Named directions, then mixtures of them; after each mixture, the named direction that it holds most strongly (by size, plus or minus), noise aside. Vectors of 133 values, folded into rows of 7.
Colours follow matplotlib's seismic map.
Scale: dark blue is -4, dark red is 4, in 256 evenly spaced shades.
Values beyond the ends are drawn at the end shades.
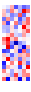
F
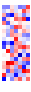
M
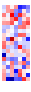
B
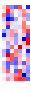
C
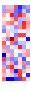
B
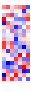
M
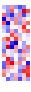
F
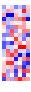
M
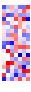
M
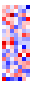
M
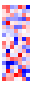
M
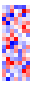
F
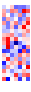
F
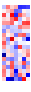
B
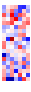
B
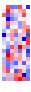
C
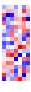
M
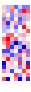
F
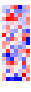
C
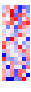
B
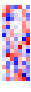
C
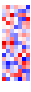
M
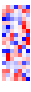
C
